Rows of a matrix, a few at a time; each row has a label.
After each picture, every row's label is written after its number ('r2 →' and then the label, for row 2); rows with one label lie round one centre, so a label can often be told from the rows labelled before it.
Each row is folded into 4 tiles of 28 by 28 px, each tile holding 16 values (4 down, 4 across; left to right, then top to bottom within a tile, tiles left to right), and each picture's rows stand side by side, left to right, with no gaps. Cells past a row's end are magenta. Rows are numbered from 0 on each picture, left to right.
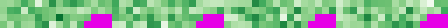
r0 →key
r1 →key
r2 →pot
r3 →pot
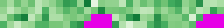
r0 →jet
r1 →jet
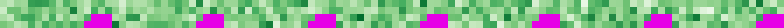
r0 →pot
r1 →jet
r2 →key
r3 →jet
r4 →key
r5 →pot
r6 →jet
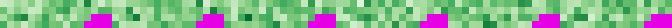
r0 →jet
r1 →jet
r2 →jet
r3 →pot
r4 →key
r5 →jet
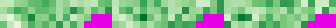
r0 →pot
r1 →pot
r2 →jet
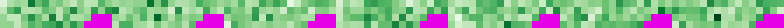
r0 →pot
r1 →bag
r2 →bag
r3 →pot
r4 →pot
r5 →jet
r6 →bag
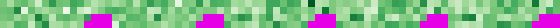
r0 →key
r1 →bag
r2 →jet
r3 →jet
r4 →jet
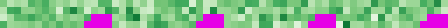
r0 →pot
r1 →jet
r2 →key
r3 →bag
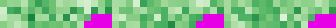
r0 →pot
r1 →pot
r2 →pot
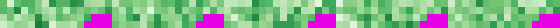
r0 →key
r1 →jet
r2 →pot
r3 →pot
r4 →pot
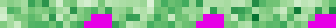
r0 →pot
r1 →jet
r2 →pot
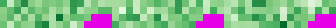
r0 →key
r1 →jet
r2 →pot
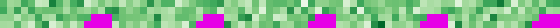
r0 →key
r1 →bag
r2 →jet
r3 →key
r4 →bag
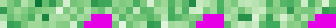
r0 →bag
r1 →key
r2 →jet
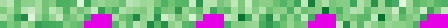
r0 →jet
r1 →jet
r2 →jet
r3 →bag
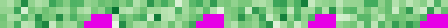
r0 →key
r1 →bag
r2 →key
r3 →pot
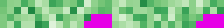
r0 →key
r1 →pot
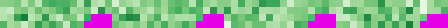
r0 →jet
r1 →jet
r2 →bag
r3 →pot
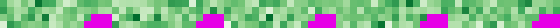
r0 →bag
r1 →jet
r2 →bag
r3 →key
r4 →key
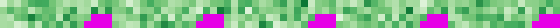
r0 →pot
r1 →pot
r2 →key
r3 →pot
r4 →pot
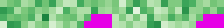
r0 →bag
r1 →key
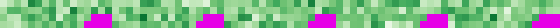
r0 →pot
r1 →pot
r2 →jet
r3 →key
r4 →bag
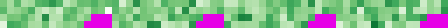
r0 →bag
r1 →key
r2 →jet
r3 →key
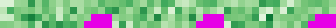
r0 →pot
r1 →bag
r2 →bag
